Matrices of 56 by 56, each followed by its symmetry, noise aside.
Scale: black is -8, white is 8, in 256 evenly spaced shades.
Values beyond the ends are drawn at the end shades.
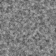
symmetric.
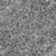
symmetric.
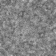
symmetric across the other diagonal.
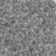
symmetric across the other diagonal.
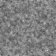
same after a half turn.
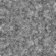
mirrored top to bottom.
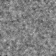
no symmetry.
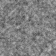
symmetric.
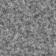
antisymmetric.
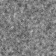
no symmetry.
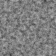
same after a half turn.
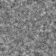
no symmetry.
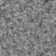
no symmetry.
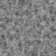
same after a half turn.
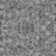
mirrored top to bottom.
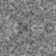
mirrored top to bottom.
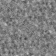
same after a half turn.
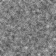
symmetric.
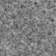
symmetric across the other diagonal.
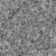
symmetric.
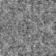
mirrored top to bottom.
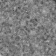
symmetric across the other diagonal.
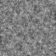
same after a half turn.
